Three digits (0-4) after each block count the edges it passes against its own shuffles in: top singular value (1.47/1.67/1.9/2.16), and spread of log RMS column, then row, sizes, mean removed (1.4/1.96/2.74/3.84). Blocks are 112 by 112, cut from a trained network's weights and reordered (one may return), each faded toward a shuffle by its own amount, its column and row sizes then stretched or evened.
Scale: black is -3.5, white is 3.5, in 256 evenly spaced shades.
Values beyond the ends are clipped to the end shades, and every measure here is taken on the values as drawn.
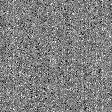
0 0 0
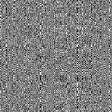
4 4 0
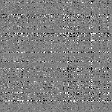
1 3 4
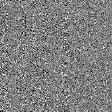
0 3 1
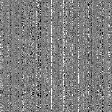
4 4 1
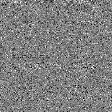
0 0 2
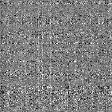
1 0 3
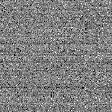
2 1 0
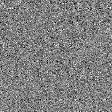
0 0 2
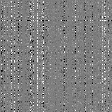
3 4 2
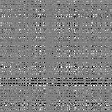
4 3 4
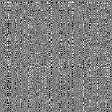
4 4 2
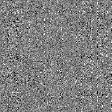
2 3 1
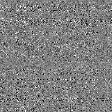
0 2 3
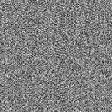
4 0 1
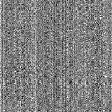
4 2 1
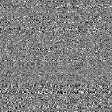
3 0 4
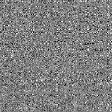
3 2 3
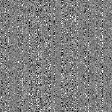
2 4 0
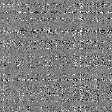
1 2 4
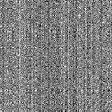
4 1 2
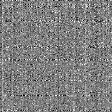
2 0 3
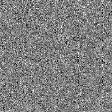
3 2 0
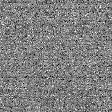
1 0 0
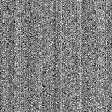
3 0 0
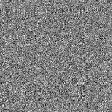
3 1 1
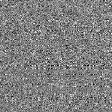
2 1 3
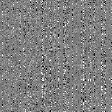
0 4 1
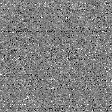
0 1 2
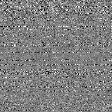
0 1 4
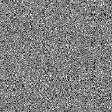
2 2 1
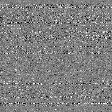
0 0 4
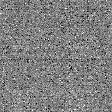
1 1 0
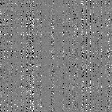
1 4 2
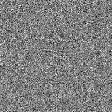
2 0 1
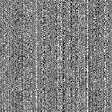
4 3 1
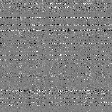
2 2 4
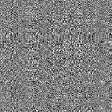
4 3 2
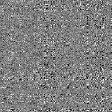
3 3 3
